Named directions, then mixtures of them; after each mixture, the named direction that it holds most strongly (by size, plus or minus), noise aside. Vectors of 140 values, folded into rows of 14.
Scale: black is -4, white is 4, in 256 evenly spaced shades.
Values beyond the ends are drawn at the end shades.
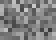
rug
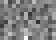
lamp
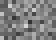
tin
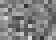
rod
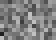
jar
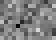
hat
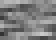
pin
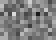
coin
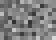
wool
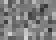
lamp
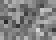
hat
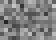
rug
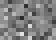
rod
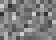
tin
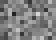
coin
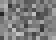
tin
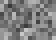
coin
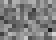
lamp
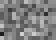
jar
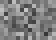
rug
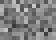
rug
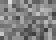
jar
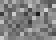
coin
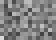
tin
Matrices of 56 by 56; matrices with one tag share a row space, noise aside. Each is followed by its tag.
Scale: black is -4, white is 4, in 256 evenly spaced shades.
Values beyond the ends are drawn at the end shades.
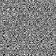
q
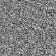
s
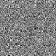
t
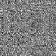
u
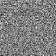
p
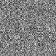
t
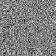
q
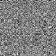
p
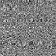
q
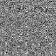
s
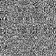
p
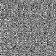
p
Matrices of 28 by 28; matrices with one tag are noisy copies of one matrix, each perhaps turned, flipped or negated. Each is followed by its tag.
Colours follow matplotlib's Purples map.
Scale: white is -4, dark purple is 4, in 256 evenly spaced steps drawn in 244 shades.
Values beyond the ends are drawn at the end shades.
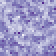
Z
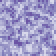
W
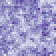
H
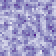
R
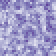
R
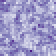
Z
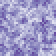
H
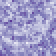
Z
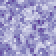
Z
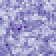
Z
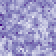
H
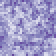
H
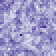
Z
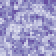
Z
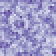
W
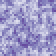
H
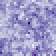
H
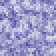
R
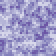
H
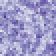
Z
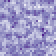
R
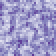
R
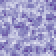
R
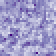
R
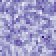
W
